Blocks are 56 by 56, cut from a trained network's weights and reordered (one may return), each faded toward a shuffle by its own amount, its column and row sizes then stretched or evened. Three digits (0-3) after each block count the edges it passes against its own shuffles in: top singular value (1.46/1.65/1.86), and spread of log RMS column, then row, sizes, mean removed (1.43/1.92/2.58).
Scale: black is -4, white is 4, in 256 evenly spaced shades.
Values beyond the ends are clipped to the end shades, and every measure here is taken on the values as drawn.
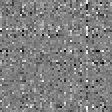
1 2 2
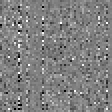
2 3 1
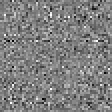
2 2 2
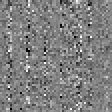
0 3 0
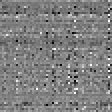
2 2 2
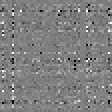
1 2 2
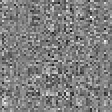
3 3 0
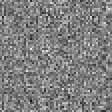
3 1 0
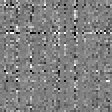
3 3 2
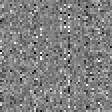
0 3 0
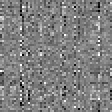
3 3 1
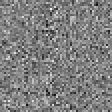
2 2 0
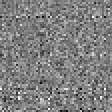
2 1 2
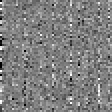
2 3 0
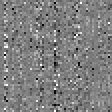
0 3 0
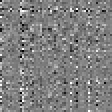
3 3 2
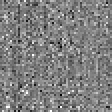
0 1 1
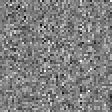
0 2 0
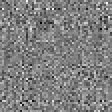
2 1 2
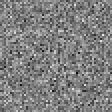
0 0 0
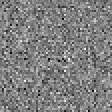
1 2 1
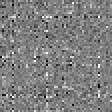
1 2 2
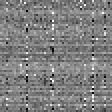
3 2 0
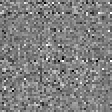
1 1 2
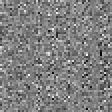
2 3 0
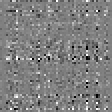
2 3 3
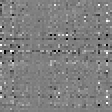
1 2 2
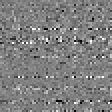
1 1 3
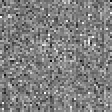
0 0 0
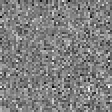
2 2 0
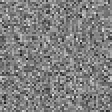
2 1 0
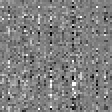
2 3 2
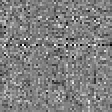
2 2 2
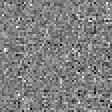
0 2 1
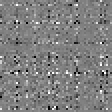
0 3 3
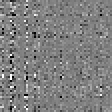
1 3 2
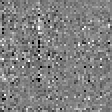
1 2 2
